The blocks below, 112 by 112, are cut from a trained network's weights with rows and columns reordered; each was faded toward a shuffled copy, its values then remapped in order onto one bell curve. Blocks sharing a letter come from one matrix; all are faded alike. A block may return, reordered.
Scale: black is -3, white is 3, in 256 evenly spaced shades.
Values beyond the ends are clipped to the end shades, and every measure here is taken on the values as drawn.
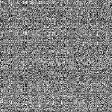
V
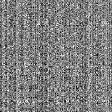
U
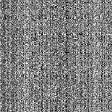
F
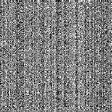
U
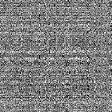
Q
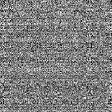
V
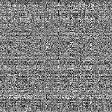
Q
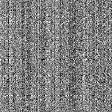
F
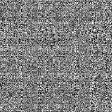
V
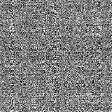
V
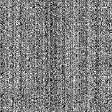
F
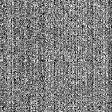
F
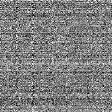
Q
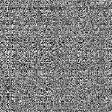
V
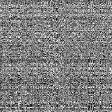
Q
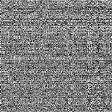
Q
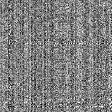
F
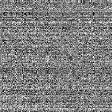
Q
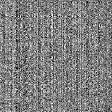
F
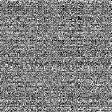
Q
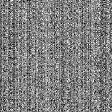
U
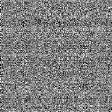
V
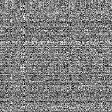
Q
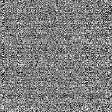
V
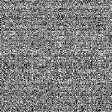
V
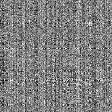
F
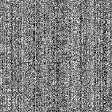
F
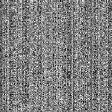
U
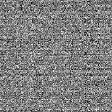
V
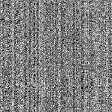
F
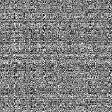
Q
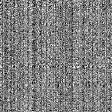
U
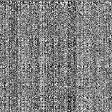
F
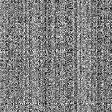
F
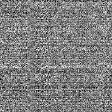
Q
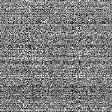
Q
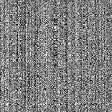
F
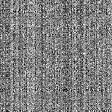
U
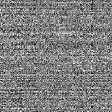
Q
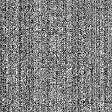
F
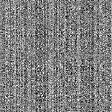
U
